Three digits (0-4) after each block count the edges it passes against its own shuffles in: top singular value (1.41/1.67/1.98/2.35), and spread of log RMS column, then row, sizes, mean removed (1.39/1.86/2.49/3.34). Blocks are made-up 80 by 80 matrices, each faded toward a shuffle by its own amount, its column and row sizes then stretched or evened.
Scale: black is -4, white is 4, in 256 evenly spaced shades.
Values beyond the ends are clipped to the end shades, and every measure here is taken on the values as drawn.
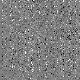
1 3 1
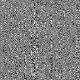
3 3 0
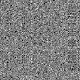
3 1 0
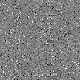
2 0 0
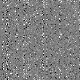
2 3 1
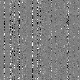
3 4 0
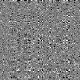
4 2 2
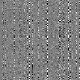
4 4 1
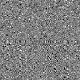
3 1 1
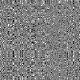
4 3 0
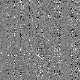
2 3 1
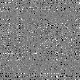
2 2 3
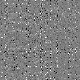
2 3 1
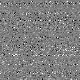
1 0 3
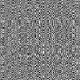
4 4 1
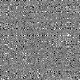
3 2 3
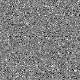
1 0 2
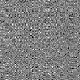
4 1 1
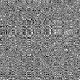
4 1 2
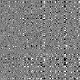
4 3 3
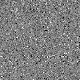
1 1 1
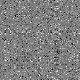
3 1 1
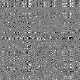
4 2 3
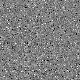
0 0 1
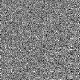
3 2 1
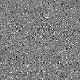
2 1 1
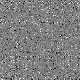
2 0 1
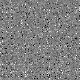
1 2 1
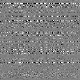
4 1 4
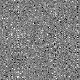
3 2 0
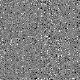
0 3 2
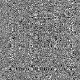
3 2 1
